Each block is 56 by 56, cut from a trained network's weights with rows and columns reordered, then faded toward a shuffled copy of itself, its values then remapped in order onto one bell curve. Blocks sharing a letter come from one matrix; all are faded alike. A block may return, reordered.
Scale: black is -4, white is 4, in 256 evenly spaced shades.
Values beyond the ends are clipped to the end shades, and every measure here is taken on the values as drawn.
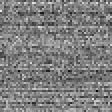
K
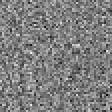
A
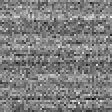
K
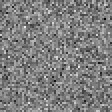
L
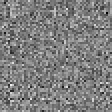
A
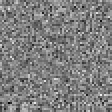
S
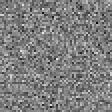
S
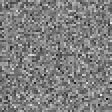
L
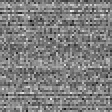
K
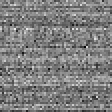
K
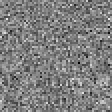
S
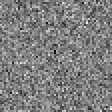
L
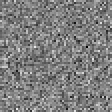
S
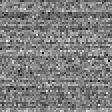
K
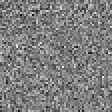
S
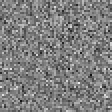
L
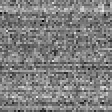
K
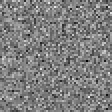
L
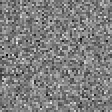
L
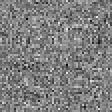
S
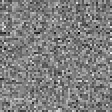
S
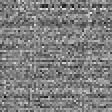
K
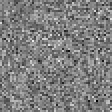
S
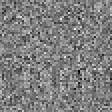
A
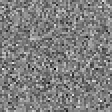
L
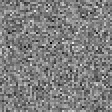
L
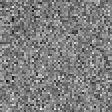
A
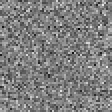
L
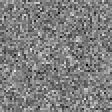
L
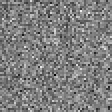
L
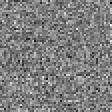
S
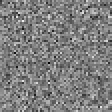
S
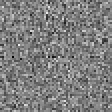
S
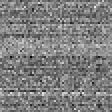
K
